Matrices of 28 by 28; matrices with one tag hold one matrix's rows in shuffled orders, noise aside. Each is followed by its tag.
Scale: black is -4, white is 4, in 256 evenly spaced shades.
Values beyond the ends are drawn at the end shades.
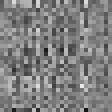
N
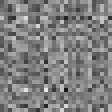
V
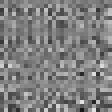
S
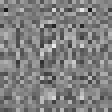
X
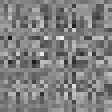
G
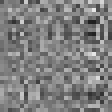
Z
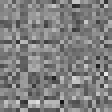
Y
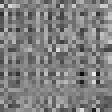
S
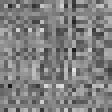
G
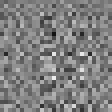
X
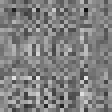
N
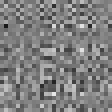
X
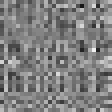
S
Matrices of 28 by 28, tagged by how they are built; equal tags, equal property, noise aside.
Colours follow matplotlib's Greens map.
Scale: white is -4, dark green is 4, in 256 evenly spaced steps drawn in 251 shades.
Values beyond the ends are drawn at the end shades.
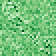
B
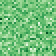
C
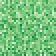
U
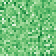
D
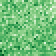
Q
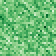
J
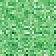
C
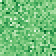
D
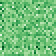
C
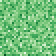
U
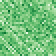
J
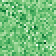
B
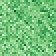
J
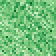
J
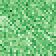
J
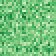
C
